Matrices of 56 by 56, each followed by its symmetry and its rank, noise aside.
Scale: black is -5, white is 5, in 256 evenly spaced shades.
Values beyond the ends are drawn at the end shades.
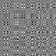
antisymmetric, rank two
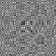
symmetric, rank four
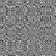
antisymmetric, rank four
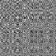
symmetric, rank four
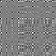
symmetric, rank two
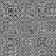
symmetric, rank three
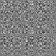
no symmetry, rank four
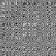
symmetric, rank four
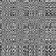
no symmetry, rank three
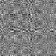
no symmetry, rank three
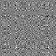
antisymmetric, rank four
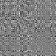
antisymmetric, rank four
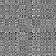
antisymmetric, rank four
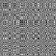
symmetric, rank two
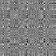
no symmetry, rank three
